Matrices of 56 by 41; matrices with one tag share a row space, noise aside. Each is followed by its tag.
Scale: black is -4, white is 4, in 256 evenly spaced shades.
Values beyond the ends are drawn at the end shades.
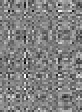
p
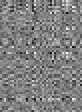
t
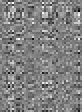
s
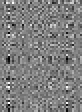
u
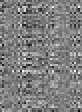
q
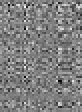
p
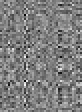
p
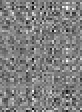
t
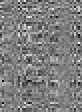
q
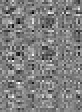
s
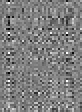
u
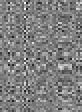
p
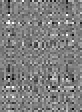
u
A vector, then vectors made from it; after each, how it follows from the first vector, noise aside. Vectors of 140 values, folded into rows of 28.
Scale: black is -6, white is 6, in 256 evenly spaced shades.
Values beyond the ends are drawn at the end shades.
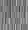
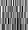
reversed, scaled up.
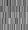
copied.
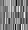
negated, scaled up.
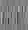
reversed, partly zeroed.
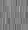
negated, shrunk.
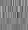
reversed, partly zeroed.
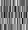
wrapped around, negated, scaled up.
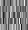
wrapped around, negated, scaled up.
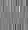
negated, partly zeroed.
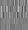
reversed, partly zeroed.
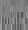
reversed, partly zeroed.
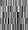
reversed, scaled up.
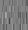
negated, partly zeroed.
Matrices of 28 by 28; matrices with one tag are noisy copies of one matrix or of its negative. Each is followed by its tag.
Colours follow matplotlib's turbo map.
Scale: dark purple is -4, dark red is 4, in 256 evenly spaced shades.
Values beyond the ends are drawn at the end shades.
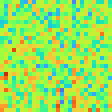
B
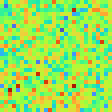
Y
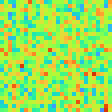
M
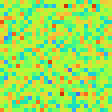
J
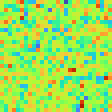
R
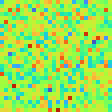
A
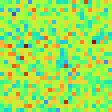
A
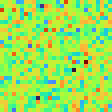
R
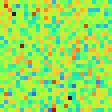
Y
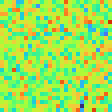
R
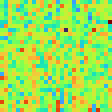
B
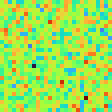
R
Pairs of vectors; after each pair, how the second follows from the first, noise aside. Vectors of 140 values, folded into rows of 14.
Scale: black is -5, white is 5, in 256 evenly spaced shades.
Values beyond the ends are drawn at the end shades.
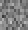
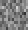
reversed.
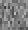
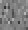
partly zeroed.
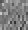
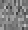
wrapped around.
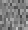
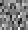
wrapped around, scaled up.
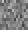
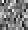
scaled up.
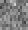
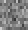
wrapped around.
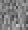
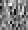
reversed, scaled up.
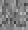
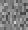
sign-scrambled.
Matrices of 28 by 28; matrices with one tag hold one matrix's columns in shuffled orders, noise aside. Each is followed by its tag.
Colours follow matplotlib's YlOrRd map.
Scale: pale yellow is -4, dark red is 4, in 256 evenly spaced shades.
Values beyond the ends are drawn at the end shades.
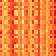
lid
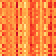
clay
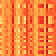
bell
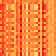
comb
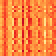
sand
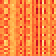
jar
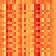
comb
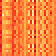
lid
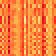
bell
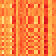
bell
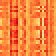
sand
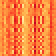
bell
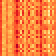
lid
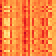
sand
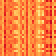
lid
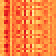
lid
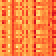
lid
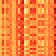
jar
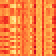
bell
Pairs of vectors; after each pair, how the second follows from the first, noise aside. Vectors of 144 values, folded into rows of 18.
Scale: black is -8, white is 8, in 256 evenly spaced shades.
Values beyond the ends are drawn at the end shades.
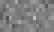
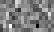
wrapped around, negated, scaled up.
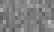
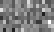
scaled up.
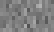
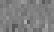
reversed, negated, partly zeroed.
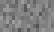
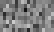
scaled up.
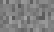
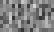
scaled up.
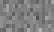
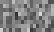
reversed, scaled up.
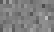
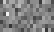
reversed, scaled up.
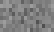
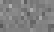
reversed, negated, partly zeroed.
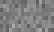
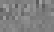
partly zeroed.
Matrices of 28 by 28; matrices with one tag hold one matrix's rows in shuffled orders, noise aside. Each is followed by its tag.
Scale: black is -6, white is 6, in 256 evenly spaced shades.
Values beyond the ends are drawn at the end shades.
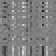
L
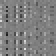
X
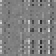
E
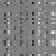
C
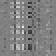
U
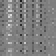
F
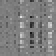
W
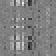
U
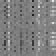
C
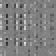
X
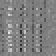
F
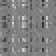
L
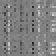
C
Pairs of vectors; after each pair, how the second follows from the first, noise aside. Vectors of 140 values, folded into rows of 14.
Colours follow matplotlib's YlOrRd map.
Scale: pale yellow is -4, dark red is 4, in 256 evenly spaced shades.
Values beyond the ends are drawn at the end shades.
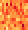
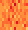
wrapped around, negated, partly zeroed.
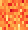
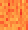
reversed, negated, shrunk.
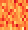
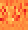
reversed, partly zeroed.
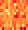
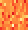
reversed, partly zeroed.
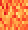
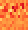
wrapped around, negated, partly zeroed.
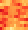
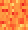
reversed, partly zeroed.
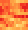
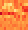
reversed, partly zeroed.
